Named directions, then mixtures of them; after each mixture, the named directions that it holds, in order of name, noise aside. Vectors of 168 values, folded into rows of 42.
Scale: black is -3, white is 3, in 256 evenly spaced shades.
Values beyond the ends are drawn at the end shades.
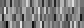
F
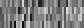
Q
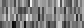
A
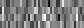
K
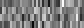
F, K.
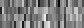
K, Q.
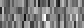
K, Q.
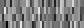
F.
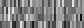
A, F.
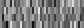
F.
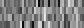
F, K, Q.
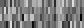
A, F, Q.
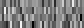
A, F.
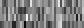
A.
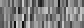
Q.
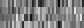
A, Q.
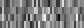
K.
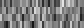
F, K.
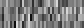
K, Q.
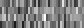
A, K, Q.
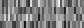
A.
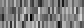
A, K, Q.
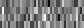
K.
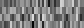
F, K.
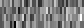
F, Q.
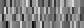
F.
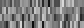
F, K.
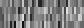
Q.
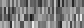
A, F, Q.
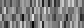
F, K.
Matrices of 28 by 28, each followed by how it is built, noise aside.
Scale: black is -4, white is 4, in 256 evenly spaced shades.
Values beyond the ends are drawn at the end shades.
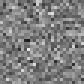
noise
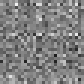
low rank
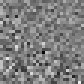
lower triangular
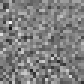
lower triangular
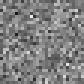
noise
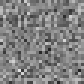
blocks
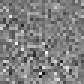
lower triangular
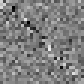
banded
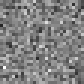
noise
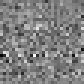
uneven rows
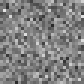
noise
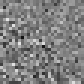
lower triangular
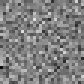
noise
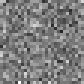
blocks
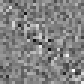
banded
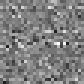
uneven rows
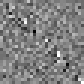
banded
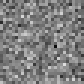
noise
